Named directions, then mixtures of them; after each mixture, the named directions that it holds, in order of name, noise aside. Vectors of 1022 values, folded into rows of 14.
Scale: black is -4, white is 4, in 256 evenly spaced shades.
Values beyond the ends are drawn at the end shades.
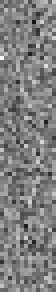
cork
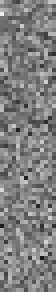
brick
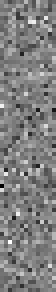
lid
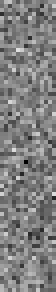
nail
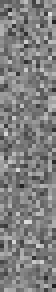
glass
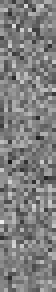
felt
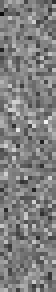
brick, cork, nail.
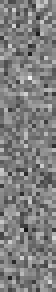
cork, felt, lid.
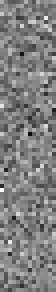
brick, lid.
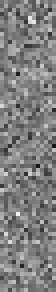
glass, lid, nail.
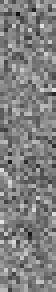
felt, lid, nail.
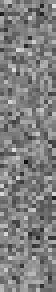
nail.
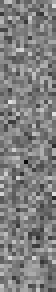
nail.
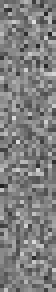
cork, glass, lid.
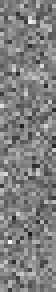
lid, nail.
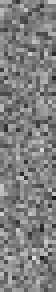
brick, nail.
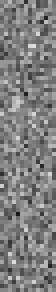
cork, lid.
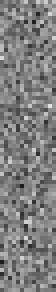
cork, glass.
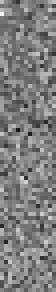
brick.
